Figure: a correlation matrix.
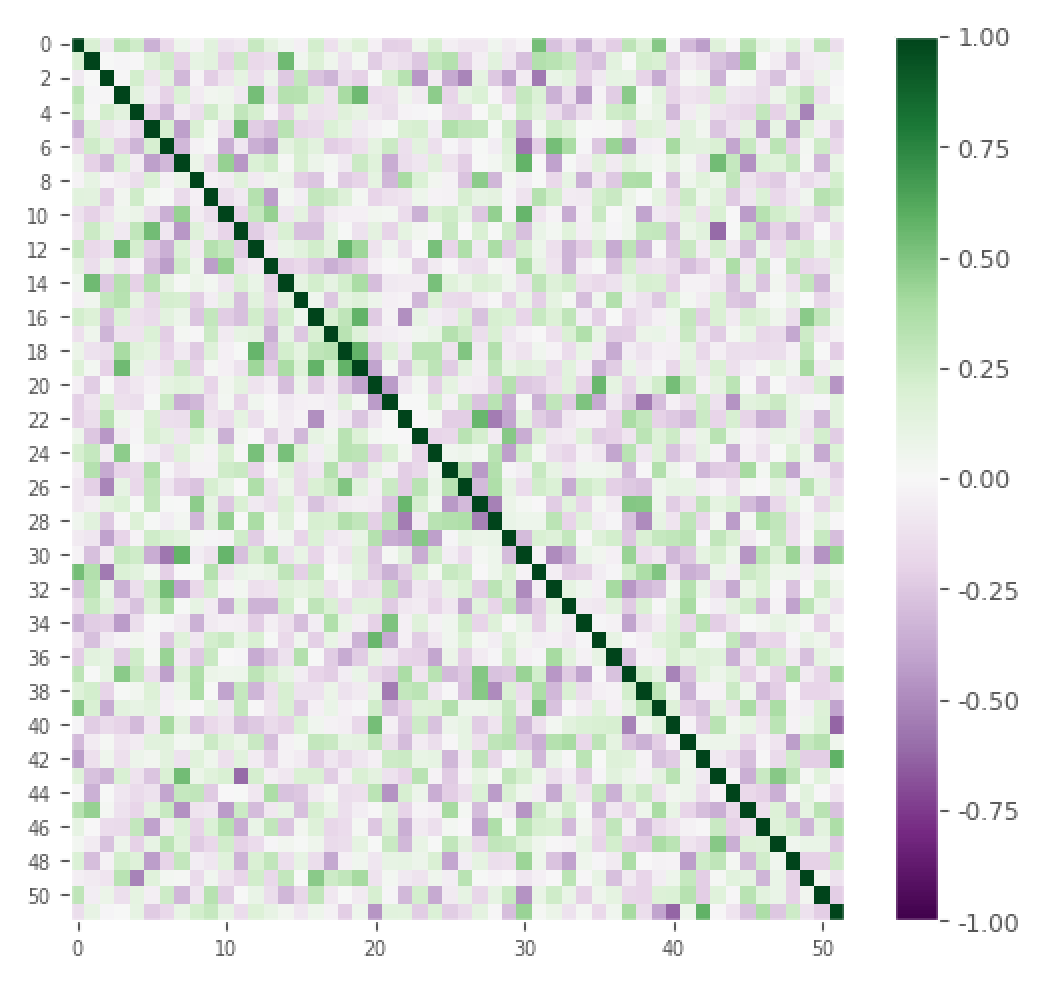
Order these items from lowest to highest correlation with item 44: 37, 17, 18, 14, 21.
21, 14, 18, 17, 37
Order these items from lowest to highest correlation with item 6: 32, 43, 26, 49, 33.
26, 49, 43, 33, 32
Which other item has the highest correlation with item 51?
42
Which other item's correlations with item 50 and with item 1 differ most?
14
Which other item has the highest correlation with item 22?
27
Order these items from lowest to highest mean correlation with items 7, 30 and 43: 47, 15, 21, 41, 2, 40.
2, 21, 41, 40, 15, 47
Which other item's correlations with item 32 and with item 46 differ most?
30
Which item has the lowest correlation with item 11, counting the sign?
43
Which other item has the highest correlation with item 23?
29
